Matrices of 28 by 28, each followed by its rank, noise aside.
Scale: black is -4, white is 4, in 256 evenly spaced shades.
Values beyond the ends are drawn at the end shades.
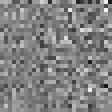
six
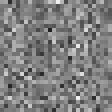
eight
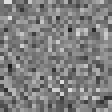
eight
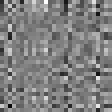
three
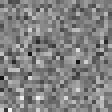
eight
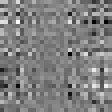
two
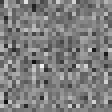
six
